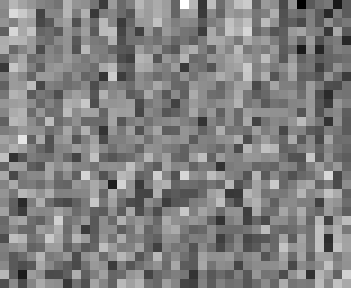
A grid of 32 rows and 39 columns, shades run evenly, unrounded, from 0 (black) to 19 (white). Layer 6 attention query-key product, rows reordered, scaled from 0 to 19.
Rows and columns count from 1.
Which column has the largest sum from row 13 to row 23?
11
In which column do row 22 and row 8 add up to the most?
28
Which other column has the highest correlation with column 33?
13
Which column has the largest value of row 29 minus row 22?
26
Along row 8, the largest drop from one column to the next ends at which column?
21
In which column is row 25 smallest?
25
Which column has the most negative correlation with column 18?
38
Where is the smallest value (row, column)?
1, 34
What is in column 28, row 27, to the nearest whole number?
5
